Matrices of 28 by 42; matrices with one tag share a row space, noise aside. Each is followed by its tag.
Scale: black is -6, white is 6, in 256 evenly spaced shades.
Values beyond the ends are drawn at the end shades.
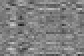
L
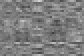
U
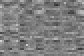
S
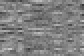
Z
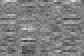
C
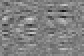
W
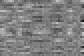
Z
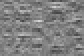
U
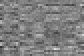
S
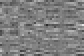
S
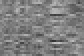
U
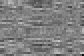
Z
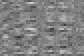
W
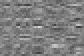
U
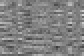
Z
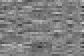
Z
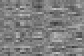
U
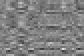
L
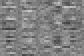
C
